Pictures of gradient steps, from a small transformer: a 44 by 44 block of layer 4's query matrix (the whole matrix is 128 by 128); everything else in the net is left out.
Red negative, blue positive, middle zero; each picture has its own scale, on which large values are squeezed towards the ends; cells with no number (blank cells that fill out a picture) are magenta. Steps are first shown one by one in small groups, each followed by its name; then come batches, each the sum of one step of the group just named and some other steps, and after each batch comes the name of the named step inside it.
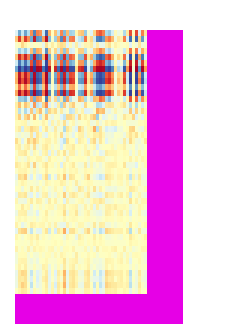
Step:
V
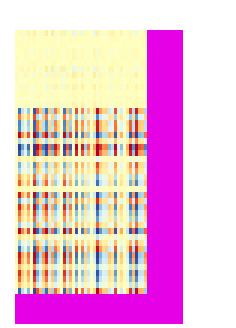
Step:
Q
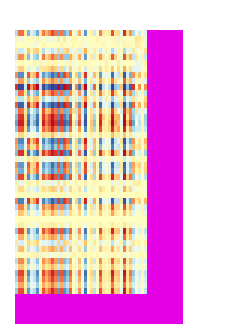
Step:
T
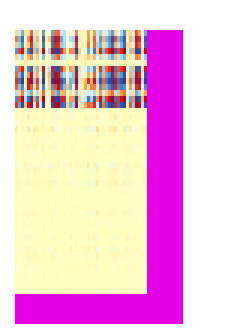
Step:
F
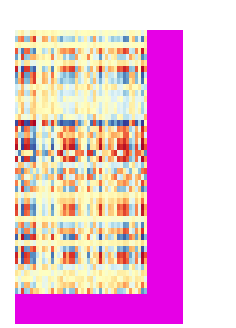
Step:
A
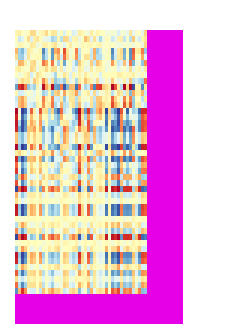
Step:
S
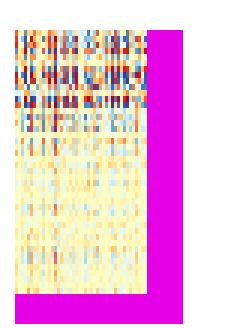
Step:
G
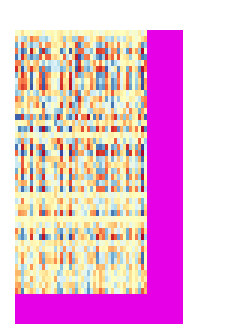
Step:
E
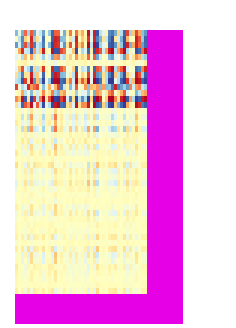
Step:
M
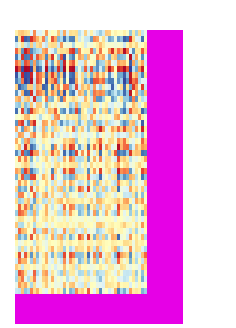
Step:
A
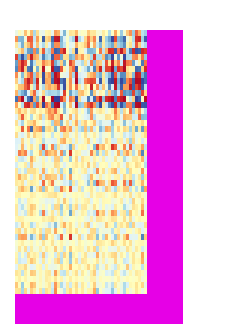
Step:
F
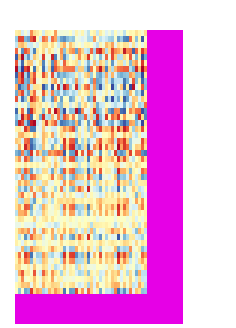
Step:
A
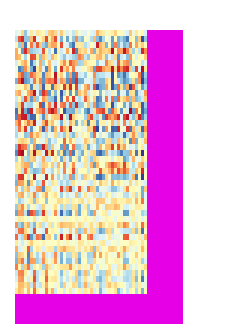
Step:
G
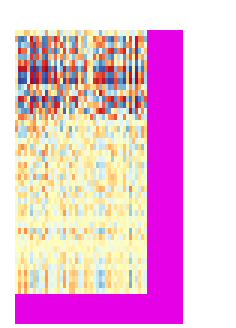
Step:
F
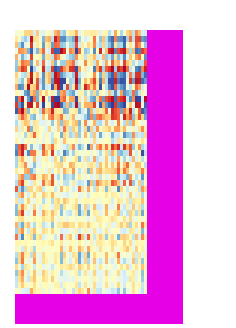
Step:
F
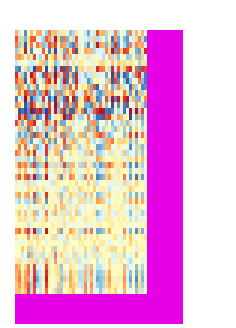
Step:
G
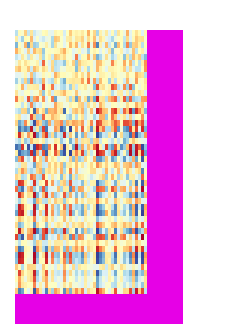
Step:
Q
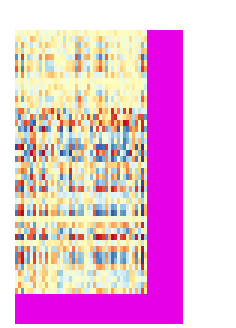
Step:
E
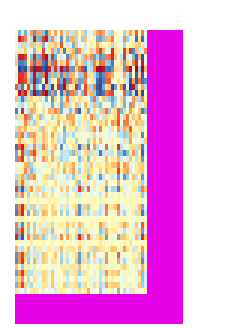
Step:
V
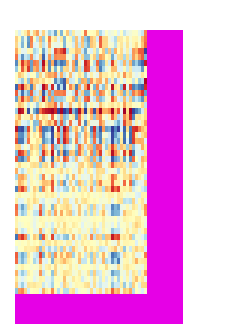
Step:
S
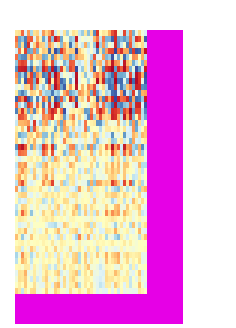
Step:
F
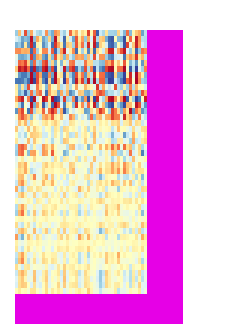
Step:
M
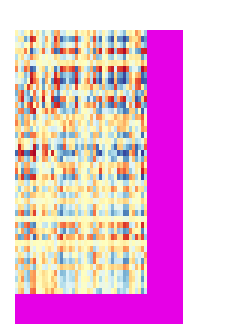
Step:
F
